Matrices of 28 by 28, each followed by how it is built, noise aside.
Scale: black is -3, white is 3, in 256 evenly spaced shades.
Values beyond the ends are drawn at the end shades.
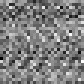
repeating columns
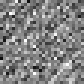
Hankel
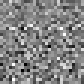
repeating columns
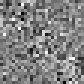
block diagonal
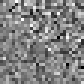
upper triangular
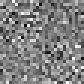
block diagonal
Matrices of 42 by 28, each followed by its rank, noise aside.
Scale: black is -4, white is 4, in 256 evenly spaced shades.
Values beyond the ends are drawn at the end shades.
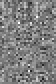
seven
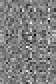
five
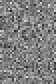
six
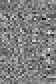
six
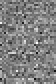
five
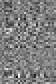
three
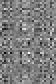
three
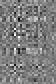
three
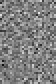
six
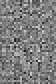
six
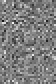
seven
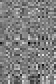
three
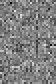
seven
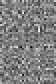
six
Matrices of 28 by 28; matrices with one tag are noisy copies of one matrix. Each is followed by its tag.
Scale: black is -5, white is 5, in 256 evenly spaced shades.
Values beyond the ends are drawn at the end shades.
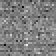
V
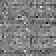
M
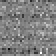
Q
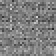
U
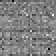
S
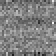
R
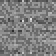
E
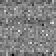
R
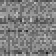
E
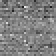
V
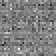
U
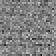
S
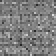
S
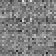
E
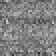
R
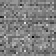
M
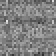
R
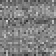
R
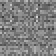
U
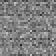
S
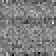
R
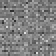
V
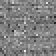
M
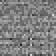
S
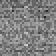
V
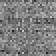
E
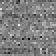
Q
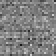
S
